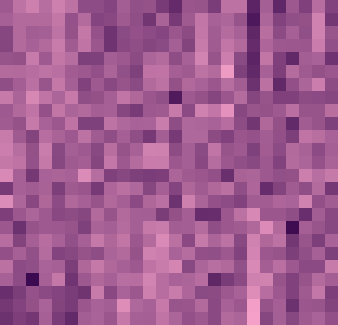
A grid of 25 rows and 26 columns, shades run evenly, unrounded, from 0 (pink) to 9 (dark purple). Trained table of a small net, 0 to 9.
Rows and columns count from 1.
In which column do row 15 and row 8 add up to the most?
14
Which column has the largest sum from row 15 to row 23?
23
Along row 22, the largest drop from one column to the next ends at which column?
4
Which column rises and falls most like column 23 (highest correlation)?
2
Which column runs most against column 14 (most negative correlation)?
6
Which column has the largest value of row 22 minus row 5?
3
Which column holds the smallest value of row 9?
18
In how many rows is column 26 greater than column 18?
18
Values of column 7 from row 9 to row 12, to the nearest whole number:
3 6 3 4
